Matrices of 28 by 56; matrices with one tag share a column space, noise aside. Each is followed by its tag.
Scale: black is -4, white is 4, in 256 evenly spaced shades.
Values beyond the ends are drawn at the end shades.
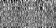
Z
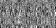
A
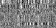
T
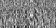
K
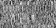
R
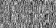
R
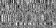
T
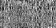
Z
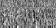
K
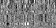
T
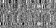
T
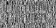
R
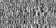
A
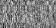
R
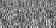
K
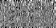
Z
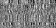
T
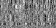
T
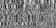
T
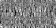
A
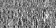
K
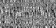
A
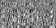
K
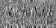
A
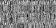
R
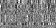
T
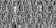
R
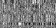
T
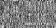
R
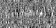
A
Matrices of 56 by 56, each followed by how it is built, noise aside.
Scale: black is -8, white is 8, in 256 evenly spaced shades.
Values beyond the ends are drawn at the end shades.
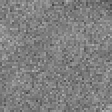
smooth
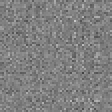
low rank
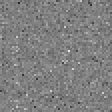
sparse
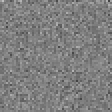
low rank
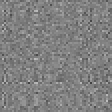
low rank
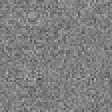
low rank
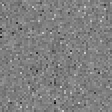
sparse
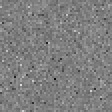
sparse
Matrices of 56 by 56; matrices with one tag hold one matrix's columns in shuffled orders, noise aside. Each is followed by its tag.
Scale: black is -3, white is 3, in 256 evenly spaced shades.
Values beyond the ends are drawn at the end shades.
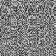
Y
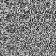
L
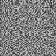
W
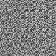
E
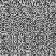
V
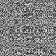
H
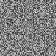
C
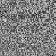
L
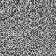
W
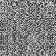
V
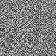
E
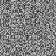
C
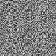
E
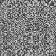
V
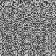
V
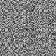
E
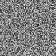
C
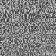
L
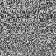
L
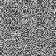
W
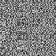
C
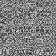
H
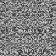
H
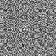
E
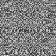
H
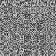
V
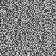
C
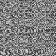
H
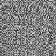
Y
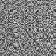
E
